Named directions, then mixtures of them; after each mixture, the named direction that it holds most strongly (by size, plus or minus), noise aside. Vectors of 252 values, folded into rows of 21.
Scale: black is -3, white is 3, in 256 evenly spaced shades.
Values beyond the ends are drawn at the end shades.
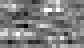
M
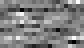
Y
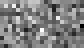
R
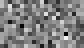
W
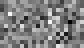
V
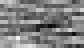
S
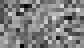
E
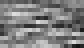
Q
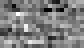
M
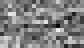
E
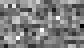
R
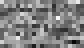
Y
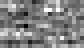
M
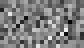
V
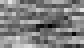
S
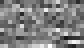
Y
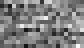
Q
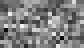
V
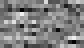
Y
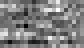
M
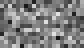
E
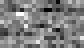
M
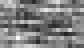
S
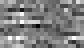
Y
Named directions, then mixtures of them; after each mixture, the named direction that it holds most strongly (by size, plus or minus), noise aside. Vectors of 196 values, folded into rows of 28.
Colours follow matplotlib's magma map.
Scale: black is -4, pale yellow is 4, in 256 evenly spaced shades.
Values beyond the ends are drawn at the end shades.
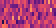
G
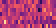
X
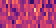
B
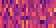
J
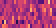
G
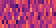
G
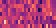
X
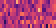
X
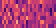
J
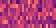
X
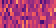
J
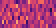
G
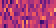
J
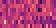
X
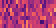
J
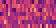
X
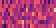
J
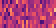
J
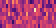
B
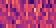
B
